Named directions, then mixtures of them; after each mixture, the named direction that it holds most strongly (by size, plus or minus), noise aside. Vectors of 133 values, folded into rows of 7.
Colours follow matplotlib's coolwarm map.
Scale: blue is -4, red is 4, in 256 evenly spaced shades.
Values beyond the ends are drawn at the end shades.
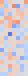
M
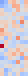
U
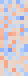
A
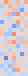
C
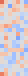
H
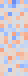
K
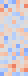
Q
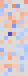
M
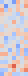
Q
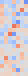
C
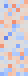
M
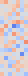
C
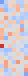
A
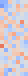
U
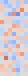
C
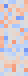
A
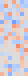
M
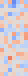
K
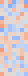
K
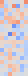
M
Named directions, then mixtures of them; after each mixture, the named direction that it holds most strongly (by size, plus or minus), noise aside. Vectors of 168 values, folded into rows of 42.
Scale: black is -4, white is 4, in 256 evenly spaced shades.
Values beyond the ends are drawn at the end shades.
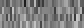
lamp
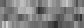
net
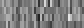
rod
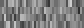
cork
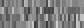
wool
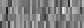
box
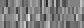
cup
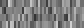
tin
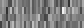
box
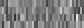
cork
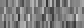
cup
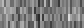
rod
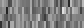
box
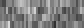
net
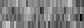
net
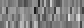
rod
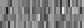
box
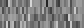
tin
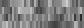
net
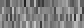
lamp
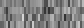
box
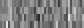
rod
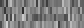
tin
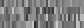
wool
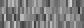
cork
